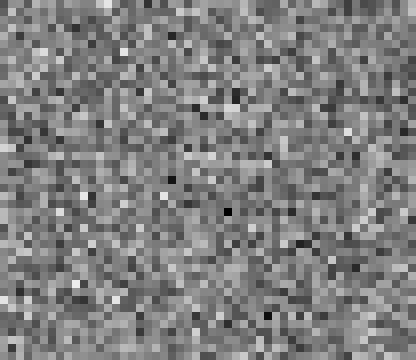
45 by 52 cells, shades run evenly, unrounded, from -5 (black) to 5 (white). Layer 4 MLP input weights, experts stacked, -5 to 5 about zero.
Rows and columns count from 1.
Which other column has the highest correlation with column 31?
41
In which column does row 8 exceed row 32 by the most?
40
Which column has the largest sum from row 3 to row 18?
32
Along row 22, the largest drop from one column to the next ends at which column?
26
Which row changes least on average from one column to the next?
21
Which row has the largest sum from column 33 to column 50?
29
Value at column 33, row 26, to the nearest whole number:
0
